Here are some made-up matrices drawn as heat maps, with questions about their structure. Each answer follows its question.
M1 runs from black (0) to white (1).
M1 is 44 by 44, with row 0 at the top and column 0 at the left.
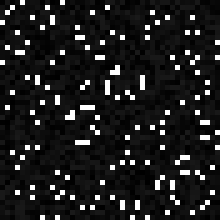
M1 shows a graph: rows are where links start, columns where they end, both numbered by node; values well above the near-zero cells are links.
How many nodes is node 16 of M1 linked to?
5
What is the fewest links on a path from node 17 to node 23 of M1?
6
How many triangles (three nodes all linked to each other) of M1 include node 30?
0
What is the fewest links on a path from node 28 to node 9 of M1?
2
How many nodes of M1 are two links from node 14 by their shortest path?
6
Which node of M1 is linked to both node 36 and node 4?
node 31
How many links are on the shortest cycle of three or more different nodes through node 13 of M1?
6
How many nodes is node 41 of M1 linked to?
5
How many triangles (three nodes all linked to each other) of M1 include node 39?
4
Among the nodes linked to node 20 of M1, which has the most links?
node 11
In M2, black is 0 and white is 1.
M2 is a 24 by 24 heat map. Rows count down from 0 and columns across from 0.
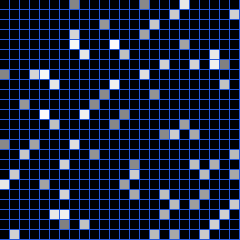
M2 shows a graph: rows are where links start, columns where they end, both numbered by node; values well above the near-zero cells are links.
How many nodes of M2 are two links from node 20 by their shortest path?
5
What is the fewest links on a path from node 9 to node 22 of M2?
6
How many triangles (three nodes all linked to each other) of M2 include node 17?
2
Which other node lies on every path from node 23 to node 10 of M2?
node 15
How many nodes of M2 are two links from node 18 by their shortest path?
4
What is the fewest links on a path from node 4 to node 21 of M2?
4
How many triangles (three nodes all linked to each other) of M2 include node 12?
0
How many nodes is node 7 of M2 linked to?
4
